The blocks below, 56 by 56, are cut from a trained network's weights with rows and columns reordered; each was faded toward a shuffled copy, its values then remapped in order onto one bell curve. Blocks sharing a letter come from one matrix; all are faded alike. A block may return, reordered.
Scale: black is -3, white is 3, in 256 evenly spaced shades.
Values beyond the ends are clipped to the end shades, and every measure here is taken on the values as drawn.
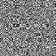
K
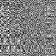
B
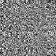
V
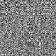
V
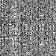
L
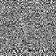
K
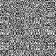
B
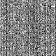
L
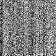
L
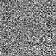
B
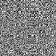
K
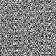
B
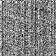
L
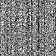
L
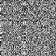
B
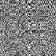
B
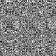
K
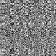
B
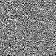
V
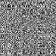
K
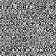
K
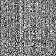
L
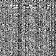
L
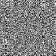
B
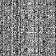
L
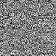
V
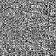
V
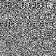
K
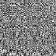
V
